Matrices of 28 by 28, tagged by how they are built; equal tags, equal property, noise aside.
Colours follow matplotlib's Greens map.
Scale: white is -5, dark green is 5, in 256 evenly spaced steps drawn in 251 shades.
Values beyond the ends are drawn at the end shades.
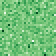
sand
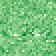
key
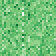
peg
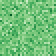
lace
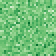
peg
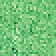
peg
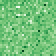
sand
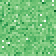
sand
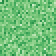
lace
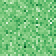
peg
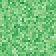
lace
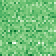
key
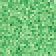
lace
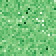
sand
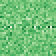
key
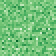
key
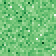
sand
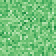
lace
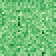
peg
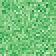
lace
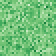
lace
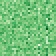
peg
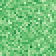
lace
